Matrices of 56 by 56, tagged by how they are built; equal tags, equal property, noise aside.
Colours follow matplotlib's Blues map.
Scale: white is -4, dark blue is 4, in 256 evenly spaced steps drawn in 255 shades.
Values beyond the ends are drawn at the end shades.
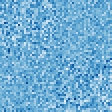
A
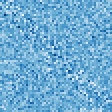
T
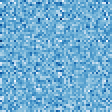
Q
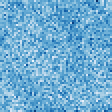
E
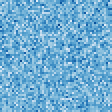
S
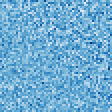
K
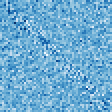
T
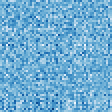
Q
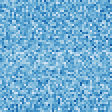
S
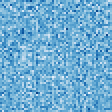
Q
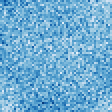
E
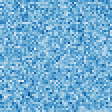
S
